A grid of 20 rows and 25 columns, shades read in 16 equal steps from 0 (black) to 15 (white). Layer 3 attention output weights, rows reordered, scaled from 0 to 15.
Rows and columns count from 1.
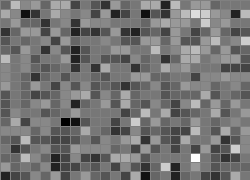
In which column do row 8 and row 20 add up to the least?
15
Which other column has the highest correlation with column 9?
8
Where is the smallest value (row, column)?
14, 7
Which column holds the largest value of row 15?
20
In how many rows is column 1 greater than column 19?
4
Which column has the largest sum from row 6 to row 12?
19
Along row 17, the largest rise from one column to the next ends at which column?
24
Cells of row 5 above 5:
19
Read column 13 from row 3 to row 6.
7 3 5 9
